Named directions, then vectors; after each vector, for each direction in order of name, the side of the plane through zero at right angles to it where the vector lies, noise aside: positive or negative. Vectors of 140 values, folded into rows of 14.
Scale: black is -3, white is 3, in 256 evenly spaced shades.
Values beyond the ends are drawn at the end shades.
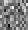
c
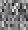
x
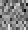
negative, positive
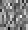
positive, negative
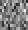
positive, negative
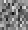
positive, positive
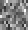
positive, negative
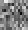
positive, positive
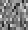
positive, negative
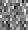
positive, negative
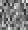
negative, positive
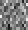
positive, negative
